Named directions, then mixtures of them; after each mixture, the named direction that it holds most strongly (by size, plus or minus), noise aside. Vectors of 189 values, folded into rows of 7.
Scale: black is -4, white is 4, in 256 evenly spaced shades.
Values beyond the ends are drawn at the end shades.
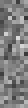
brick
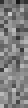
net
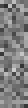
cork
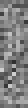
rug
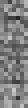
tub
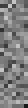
cork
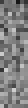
net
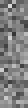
cork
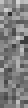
net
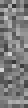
rug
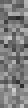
tub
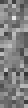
cork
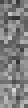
tub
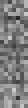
tub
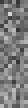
net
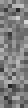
rug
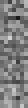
tub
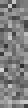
cork
